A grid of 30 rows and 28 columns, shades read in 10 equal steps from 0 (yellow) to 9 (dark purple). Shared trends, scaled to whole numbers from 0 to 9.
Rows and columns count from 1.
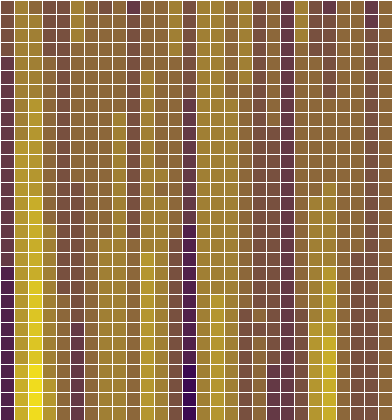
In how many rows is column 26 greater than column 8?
13
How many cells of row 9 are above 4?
21
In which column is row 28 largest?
14
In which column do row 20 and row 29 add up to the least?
3
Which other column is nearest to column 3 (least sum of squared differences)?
2
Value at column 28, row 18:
5
